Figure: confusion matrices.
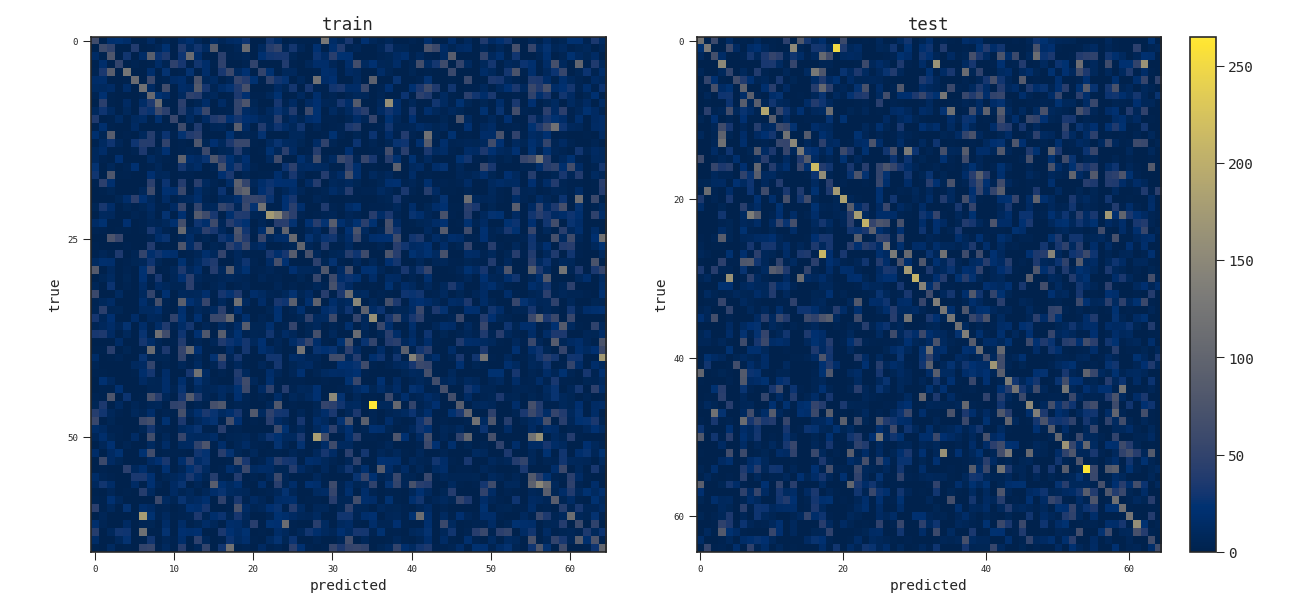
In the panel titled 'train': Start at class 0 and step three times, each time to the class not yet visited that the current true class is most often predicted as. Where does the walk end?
18
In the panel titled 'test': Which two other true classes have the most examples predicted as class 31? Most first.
45, 28
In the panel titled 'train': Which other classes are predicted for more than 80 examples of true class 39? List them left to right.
7, 12, 26
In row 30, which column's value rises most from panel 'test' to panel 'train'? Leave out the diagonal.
57
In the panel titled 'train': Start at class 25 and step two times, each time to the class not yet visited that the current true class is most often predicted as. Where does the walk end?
17
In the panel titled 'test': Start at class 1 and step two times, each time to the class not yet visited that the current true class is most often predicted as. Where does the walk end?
42
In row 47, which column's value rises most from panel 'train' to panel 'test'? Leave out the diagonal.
2
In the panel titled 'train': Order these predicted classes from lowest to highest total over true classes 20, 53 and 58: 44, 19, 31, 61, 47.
31, 44, 19, 61, 47
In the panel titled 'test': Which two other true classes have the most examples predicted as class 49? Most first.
27, 14
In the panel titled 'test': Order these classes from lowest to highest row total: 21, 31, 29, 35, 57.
21, 31, 57, 29, 35
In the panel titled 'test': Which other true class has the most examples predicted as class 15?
12
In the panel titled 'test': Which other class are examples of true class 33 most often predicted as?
22
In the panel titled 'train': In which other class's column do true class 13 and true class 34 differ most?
42
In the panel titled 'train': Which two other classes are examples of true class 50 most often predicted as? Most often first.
28, 56
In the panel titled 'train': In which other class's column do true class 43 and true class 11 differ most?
58
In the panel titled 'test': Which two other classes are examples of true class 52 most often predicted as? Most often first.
34, 43
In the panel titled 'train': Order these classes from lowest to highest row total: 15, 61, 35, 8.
61, 8, 15, 35
